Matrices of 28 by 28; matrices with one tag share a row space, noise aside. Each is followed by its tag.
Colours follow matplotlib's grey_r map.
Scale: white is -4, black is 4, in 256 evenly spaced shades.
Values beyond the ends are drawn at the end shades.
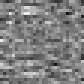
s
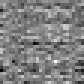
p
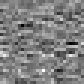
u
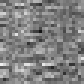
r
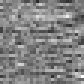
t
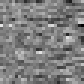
t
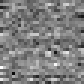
p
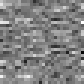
s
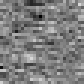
r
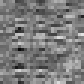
t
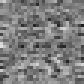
p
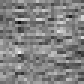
t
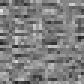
r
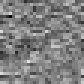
s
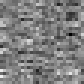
u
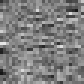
u
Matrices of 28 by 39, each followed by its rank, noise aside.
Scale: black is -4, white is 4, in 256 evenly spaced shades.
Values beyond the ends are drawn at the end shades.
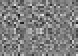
three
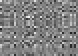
three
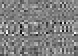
three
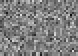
eight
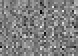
four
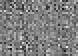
six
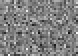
six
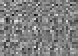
four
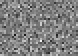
eight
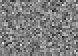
eight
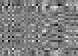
three
